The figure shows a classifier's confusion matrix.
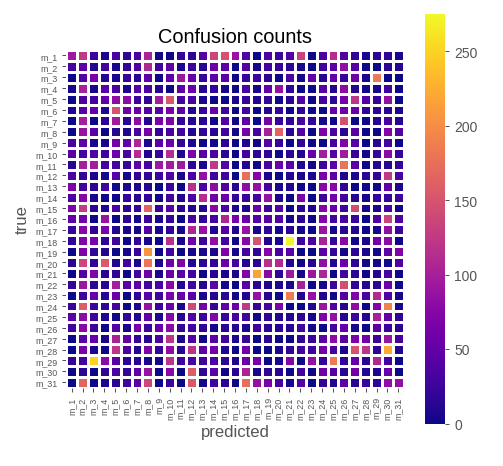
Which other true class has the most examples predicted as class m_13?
m_14
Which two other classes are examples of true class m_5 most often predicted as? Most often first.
m_10, m_27
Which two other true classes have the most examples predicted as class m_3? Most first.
m_29, m_11
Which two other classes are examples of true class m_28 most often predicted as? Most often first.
m_30, m_27
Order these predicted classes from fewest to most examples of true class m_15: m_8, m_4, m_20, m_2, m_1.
m_4, m_20, m_1, m_2, m_8
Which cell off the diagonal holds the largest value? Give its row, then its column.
m_18, m_21
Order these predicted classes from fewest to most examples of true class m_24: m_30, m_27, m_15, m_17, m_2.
m_15, m_27, m_17, m_2, m_30
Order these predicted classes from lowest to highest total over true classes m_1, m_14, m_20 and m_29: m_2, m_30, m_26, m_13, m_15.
m_30, m_26, m_13, m_15, m_2
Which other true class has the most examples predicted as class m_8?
m_19
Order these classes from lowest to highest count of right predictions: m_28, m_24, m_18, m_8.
m_8, m_24, m_28, m_18
